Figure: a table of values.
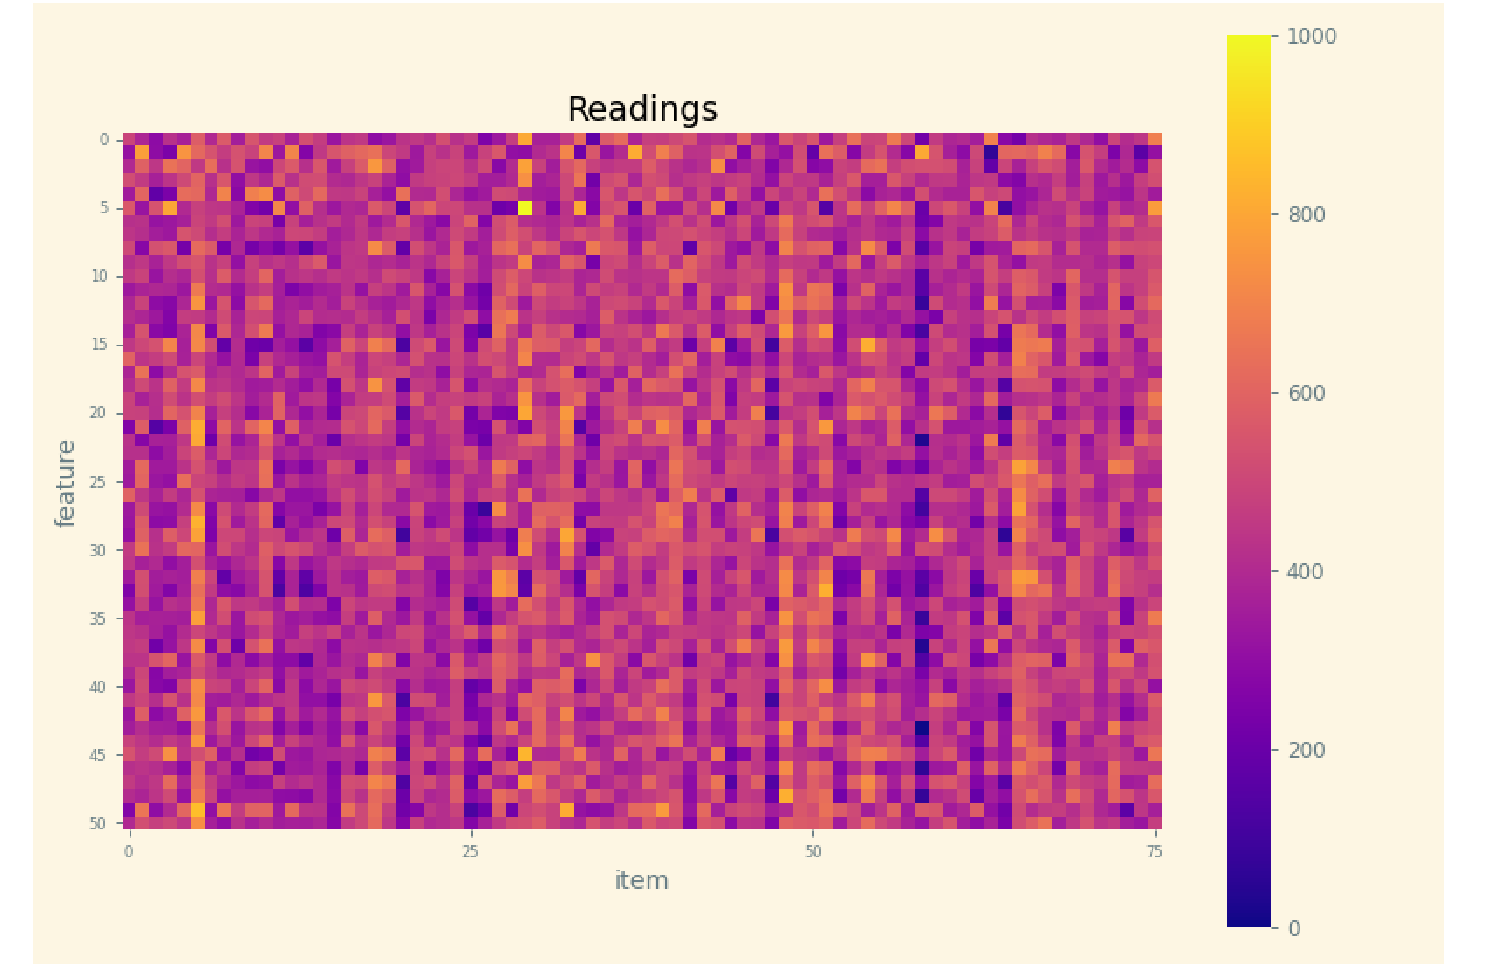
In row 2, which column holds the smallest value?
63
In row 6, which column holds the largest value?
48
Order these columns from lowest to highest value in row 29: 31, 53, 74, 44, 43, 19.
44, 31, 74, 43, 19, 53
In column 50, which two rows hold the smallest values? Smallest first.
1, 2
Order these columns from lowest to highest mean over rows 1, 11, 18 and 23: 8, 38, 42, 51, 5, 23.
23, 8, 42, 38, 51, 5
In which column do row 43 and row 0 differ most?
29
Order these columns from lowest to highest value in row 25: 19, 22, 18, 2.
2, 22, 19, 18
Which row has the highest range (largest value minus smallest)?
5
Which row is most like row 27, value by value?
14
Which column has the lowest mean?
58
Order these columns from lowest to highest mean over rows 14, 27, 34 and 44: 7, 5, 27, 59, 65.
59, 7, 27, 65, 5
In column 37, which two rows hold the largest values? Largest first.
1, 21
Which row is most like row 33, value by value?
32
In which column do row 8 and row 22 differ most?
34
